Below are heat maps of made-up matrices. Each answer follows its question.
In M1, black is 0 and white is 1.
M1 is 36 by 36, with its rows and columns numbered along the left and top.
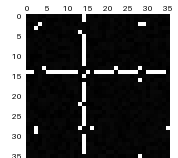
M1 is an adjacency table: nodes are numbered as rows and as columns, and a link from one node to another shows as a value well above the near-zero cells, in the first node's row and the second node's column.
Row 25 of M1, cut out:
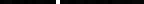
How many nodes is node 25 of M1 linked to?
1
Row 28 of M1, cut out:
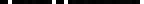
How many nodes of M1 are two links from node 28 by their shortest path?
4
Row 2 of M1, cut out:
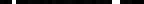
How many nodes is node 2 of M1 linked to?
3
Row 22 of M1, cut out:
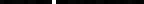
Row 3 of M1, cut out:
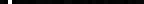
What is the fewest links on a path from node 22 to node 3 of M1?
4
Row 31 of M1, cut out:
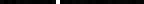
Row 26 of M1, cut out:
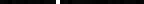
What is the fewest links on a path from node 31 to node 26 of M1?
2
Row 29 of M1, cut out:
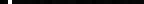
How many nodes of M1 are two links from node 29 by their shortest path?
2
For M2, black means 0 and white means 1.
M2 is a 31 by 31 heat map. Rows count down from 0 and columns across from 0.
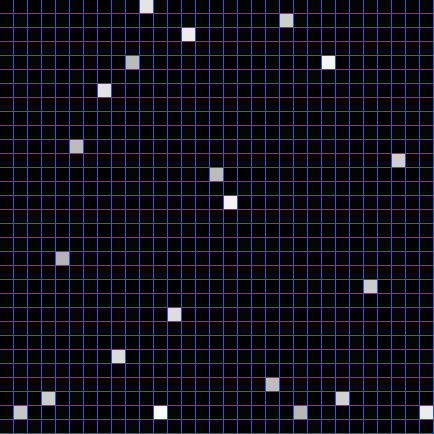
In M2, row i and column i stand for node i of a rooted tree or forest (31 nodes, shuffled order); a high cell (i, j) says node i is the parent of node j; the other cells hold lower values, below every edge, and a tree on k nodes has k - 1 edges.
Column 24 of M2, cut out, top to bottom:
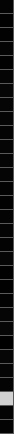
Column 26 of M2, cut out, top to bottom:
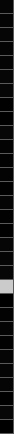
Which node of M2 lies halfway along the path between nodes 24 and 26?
29
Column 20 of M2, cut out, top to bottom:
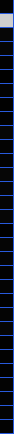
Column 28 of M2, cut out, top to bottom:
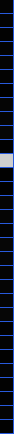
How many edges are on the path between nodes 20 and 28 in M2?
4
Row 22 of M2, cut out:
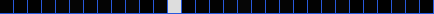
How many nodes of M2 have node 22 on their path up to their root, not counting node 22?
2
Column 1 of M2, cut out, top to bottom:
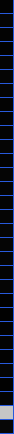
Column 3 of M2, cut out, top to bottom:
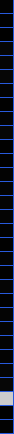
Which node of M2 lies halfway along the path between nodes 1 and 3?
11
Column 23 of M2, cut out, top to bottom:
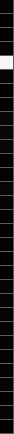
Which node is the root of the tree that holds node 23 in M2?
18
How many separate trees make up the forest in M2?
10
